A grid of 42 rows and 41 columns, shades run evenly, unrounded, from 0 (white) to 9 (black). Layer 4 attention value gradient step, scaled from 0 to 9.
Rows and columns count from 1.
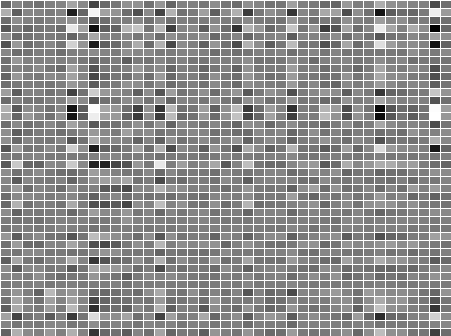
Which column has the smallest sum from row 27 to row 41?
5
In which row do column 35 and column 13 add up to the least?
4
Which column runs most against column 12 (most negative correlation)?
2
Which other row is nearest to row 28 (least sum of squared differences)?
29
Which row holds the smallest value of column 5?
37
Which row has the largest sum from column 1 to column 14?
21
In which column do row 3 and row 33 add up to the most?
9
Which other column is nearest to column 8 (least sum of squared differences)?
24
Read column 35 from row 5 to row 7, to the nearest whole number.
6 1 5
